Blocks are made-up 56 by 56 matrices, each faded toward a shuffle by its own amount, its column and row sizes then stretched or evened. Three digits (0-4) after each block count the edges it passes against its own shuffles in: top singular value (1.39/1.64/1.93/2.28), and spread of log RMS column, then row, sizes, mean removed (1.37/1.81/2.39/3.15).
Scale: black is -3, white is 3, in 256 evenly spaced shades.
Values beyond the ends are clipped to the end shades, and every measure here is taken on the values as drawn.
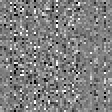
0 4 0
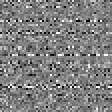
3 1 4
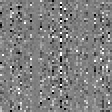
3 4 0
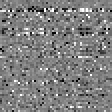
3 0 3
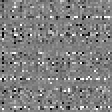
2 2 4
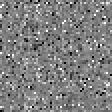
1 0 0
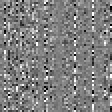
0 4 0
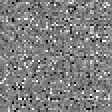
1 1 1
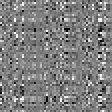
4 4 2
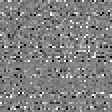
2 0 4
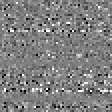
0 1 4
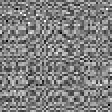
4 0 0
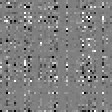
1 4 3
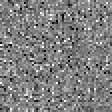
1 1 1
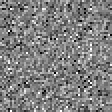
1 1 0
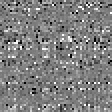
3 0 3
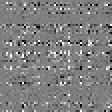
2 3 4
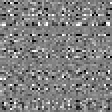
4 2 4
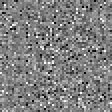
0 1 0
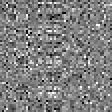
4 2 0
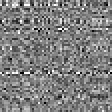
4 0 3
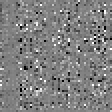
1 4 2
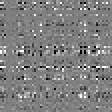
4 3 4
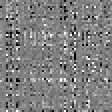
3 4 3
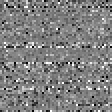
2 1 4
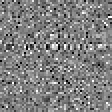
3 0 1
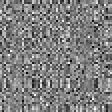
4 3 0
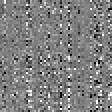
1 4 1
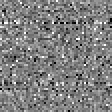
2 0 2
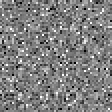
3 0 1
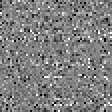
2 0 2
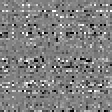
2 2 4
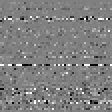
3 0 4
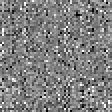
3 2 1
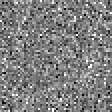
1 1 0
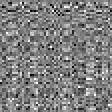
4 0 3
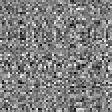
3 1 3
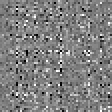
2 3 3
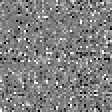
1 1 1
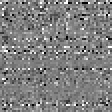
1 2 4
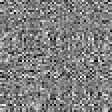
3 0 3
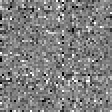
0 2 2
